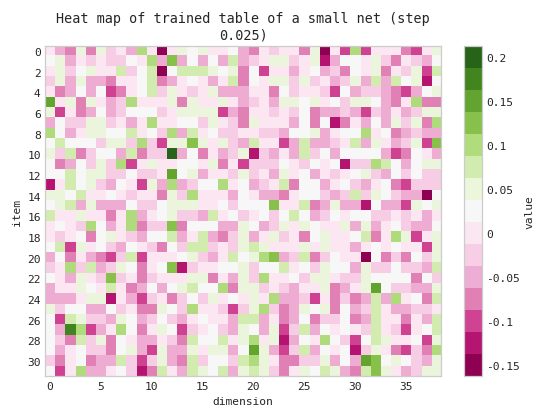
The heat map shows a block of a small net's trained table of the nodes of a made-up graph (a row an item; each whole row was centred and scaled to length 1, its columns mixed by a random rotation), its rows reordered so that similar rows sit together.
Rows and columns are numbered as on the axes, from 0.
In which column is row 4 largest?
10
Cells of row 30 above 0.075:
3
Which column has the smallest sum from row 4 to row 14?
35
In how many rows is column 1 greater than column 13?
15
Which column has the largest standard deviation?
31
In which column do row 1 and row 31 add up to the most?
32
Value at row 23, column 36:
-0.05
